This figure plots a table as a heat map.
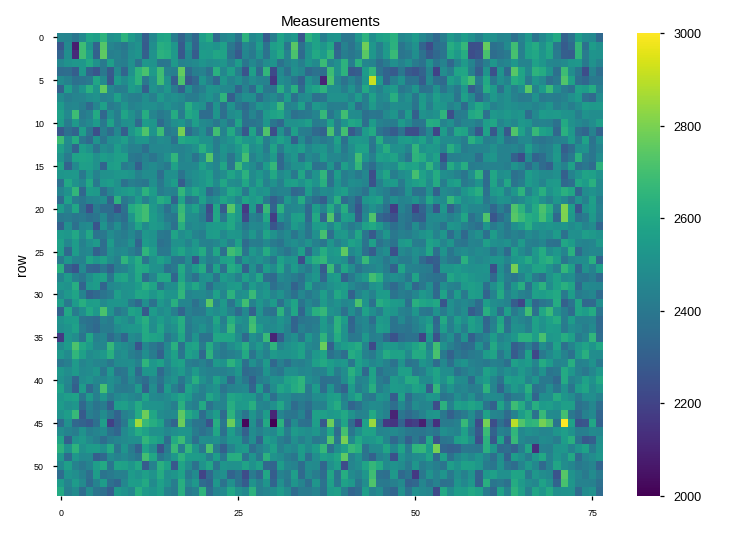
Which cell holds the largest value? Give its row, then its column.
45, 71
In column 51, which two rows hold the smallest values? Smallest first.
45, 35
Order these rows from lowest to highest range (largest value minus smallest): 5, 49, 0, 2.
0, 49, 2, 5
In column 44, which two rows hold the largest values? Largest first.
5, 45
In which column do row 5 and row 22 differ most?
37
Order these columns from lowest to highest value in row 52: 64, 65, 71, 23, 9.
23, 9, 65, 64, 71
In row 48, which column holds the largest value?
53
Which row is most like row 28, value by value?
50
